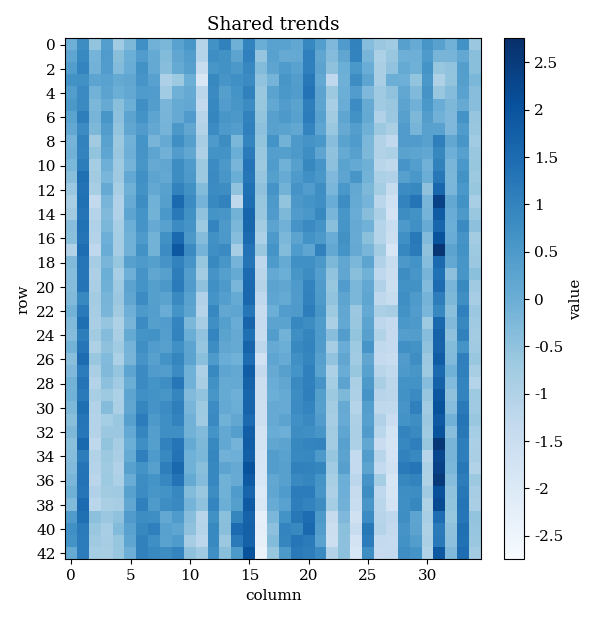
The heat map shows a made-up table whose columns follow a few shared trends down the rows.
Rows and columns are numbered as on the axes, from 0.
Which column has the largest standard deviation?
31
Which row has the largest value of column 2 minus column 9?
3
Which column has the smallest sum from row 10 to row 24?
27
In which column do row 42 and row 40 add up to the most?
15
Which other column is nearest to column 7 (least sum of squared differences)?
25
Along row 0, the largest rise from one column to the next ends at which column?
12
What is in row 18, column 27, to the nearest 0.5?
-1.5
